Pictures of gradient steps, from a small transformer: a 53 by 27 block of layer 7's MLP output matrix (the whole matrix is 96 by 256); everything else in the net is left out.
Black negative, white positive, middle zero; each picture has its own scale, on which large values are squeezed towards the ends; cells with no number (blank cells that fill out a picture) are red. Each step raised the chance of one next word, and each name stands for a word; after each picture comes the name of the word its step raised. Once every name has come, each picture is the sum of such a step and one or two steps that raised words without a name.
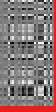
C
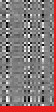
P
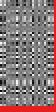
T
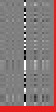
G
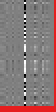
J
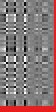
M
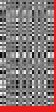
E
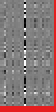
E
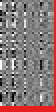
G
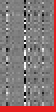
M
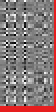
P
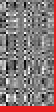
G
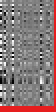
T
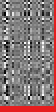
C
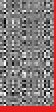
E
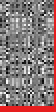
M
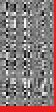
E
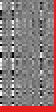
E
